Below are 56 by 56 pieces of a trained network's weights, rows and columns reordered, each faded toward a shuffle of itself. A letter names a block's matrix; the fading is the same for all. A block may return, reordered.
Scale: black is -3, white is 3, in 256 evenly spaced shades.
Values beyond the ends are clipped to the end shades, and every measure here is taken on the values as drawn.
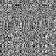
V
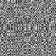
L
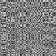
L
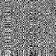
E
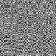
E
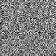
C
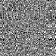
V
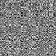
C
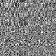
C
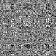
V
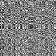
E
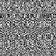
C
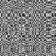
L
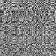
C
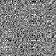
V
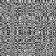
L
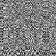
V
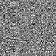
C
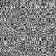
C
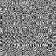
V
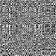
E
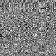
C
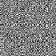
V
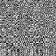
V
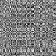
L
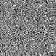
C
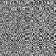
E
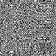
C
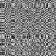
L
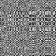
L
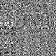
V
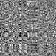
E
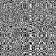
E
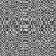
L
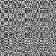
L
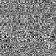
C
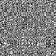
C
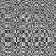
L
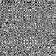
V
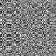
L
